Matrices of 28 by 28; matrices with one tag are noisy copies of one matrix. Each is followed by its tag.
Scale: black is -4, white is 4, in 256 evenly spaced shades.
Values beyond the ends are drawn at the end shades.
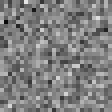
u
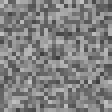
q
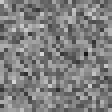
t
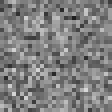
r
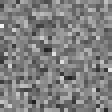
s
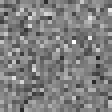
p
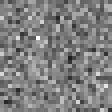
r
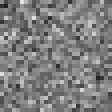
p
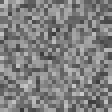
q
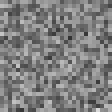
q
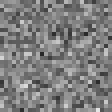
q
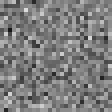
p
